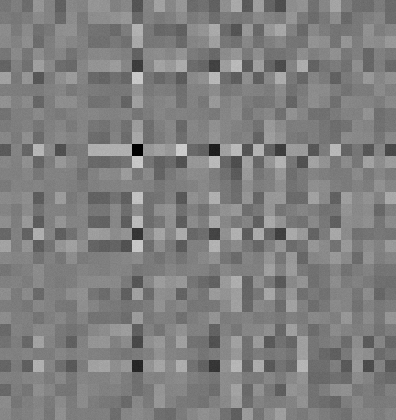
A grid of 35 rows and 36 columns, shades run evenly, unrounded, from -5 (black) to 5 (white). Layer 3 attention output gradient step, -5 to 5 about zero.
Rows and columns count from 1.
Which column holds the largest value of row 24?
22
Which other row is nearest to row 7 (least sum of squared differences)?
3
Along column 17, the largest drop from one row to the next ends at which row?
14
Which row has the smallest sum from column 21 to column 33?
7
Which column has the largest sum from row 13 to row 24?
25
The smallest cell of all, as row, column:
13, 13
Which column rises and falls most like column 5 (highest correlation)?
11
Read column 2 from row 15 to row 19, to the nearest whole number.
0 0 0 0 0
